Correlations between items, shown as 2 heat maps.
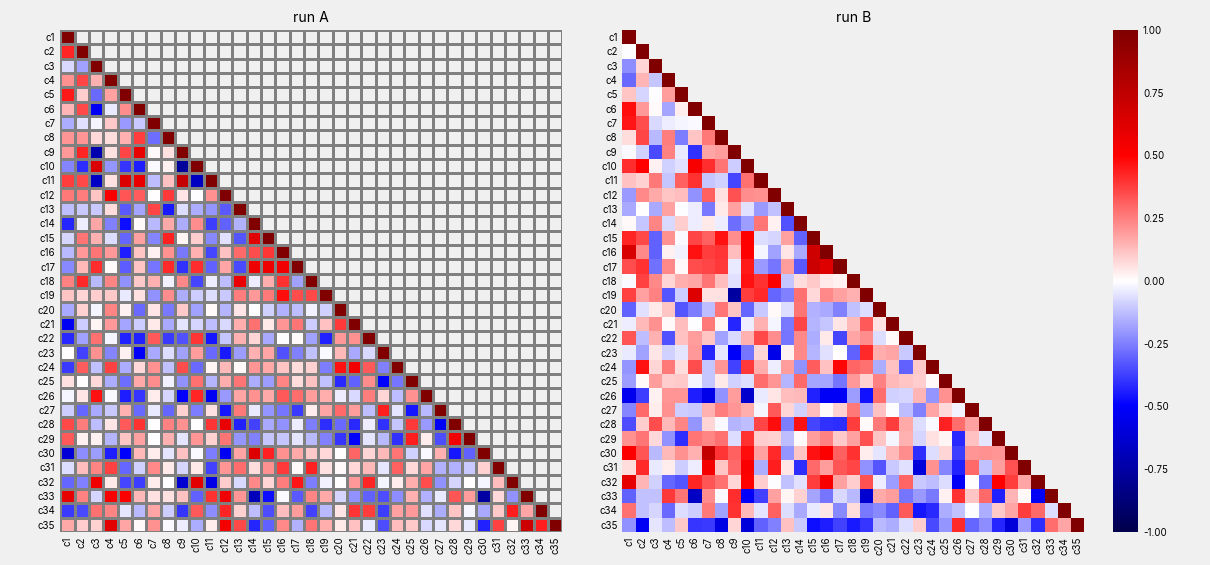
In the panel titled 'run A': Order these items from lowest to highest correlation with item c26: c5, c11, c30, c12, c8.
c11, c5, c12, c8, c30
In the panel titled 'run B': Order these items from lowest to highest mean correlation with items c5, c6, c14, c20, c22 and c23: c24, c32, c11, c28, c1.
c24, c32, c1, c28, c11
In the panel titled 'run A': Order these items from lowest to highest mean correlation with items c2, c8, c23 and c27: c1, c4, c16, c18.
c16, c4, c18, c1
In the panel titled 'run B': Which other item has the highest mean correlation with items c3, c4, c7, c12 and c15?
c30
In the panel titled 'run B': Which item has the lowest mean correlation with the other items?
c35
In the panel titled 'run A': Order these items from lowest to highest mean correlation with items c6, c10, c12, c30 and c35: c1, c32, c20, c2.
c20, c1, c2, c32
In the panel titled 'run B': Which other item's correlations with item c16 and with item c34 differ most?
c17
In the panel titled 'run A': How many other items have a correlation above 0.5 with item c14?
3
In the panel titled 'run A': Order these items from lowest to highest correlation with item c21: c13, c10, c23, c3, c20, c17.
c23, c10, c3, c13, c17, c20
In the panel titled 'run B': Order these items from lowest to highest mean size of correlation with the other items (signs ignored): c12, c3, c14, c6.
c3, c14, c12, c6
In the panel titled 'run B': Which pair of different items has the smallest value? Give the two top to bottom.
c9, c19
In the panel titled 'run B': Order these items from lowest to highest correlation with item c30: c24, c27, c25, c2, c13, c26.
c26, c13, c24, c25, c27, c2
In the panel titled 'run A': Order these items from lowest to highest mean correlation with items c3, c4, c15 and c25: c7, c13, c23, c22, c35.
c23, c13, c7, c22, c35
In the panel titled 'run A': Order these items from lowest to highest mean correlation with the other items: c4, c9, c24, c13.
c9, c13, c24, c4
